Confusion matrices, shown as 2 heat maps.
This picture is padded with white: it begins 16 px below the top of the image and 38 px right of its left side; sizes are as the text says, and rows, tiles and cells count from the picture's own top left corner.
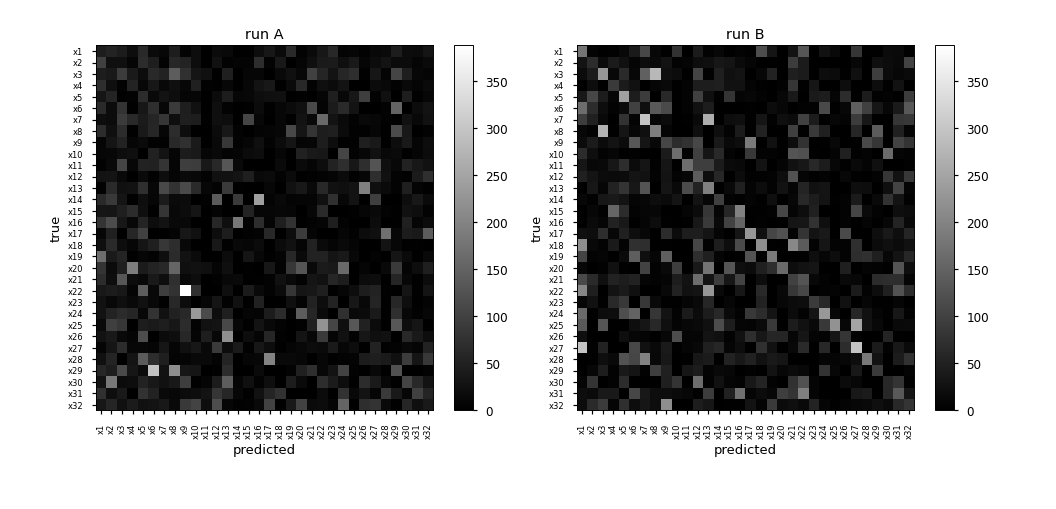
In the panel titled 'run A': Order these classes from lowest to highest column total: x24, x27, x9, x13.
x27, x24, x13, x9
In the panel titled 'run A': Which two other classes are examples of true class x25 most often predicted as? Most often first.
x22, x29
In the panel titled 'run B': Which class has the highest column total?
x1
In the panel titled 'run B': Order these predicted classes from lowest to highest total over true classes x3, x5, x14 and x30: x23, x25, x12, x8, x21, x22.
x25, x23, x21, x22, x8, x12
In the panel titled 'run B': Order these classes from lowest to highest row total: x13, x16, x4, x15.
x4, x16, x15, x13
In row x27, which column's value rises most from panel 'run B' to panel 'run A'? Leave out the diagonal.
x12
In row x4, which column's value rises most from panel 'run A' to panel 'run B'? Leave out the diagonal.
x21
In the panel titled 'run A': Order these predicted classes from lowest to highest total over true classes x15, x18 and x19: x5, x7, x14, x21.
x14, x5, x21, x7
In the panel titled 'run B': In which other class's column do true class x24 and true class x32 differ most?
x9
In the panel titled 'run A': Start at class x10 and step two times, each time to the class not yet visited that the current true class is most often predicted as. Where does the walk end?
x20
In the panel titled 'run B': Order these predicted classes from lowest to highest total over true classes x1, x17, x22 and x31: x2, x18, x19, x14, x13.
x14, x2, x19, x18, x13
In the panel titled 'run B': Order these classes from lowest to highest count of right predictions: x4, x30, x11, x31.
x30, x4, x31, x11
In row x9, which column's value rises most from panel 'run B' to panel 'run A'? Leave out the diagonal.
x13
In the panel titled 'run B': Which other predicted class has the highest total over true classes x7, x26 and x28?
x13
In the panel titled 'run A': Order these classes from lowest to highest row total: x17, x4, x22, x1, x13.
x4, x1, x17, x13, x22
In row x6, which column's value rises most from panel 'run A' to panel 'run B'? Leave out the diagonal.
x27
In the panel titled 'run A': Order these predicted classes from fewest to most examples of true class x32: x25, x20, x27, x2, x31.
x25, x31, x2, x27, x20
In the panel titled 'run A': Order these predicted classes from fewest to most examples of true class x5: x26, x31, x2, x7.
x31, x7, x2, x26
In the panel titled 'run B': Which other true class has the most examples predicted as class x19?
x17
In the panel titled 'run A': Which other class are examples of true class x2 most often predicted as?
x1
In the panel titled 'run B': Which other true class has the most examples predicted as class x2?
x5
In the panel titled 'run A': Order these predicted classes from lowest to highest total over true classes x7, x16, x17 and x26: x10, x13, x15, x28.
x10, x15, x28, x13
